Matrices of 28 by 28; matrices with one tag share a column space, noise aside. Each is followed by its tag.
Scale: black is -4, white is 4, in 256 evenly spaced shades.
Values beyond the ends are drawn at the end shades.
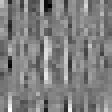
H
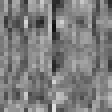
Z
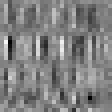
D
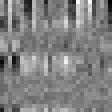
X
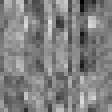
Z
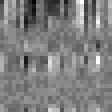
X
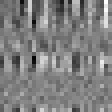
X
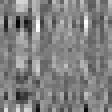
Z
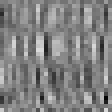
D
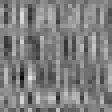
D
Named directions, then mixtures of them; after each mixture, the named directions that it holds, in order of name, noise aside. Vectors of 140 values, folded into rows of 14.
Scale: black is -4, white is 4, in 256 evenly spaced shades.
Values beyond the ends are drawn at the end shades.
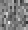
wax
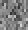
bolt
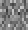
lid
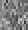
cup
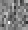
wax.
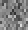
bolt.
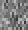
cup.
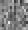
wax.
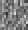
cup, wax.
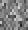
bolt.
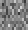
lid.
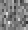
wax.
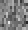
wax.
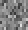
bolt.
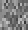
cup.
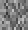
cup, lid.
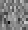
cup, wax.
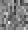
wax.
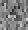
bolt.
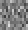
lid, wax.
